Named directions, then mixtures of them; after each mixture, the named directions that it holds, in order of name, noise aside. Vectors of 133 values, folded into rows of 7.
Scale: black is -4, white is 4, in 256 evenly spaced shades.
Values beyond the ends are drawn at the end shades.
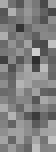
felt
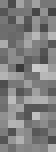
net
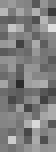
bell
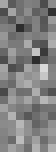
felt, net.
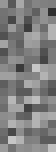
bell, net.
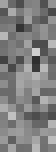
felt.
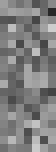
bell, felt.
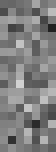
bell.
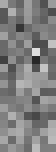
felt.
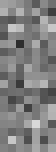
bell.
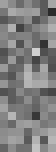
bell, felt.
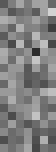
bell, felt.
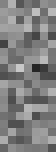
net.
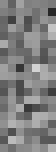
bell, net.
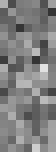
felt, net.
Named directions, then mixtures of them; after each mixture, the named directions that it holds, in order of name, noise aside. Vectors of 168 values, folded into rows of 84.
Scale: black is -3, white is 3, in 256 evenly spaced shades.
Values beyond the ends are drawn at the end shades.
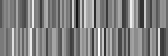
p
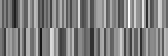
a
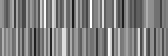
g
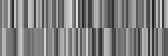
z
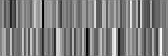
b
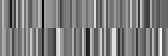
b.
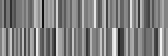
b.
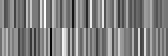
g.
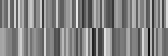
z.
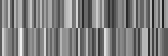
z.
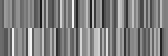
b, g, p.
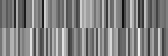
b, g, p.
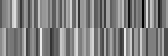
a.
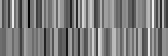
z.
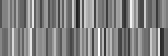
p.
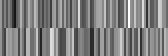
a.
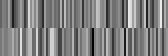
a, p, z.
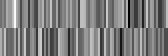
a.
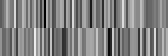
g.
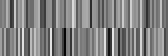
b, g.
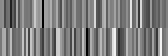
b.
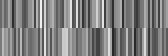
g, z.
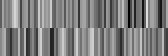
a.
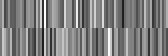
b, g, z.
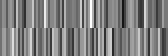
g, p.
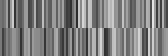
z.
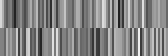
a, g.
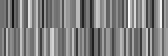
a, z.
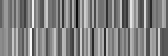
p.
